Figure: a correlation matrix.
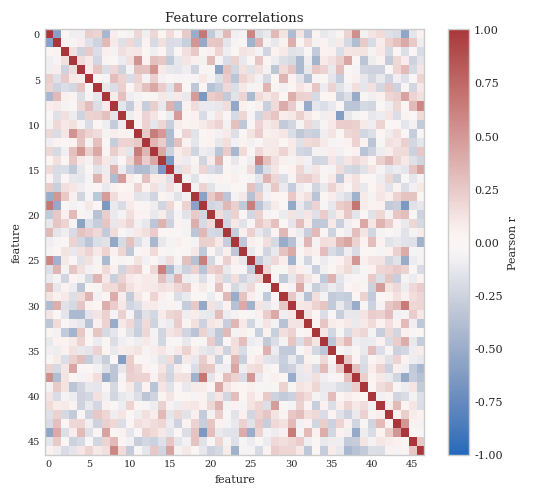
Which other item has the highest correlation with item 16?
9
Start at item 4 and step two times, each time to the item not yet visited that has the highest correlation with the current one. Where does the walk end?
11
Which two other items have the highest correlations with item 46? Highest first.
8, 15
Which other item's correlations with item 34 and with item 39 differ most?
21
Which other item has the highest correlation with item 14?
26
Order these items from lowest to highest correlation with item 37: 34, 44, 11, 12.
44, 12, 11, 34
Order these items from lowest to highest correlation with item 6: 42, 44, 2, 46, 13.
2, 44, 46, 42, 13
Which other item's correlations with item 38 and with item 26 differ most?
19
